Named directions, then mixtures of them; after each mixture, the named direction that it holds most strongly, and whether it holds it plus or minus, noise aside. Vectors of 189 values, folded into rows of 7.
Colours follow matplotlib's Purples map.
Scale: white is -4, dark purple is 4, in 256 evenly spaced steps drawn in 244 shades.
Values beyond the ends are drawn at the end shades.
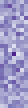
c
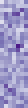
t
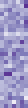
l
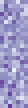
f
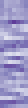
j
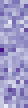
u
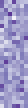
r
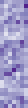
l, plus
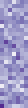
r, minus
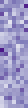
u, plus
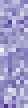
u, minus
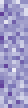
f, plus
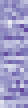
j, minus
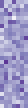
r, plus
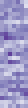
j, minus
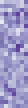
t, plus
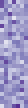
r, plus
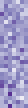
f, plus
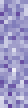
f, plus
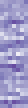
j, plus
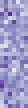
f, plus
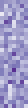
f, minus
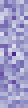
c, plus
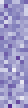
f, plus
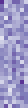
f, minus
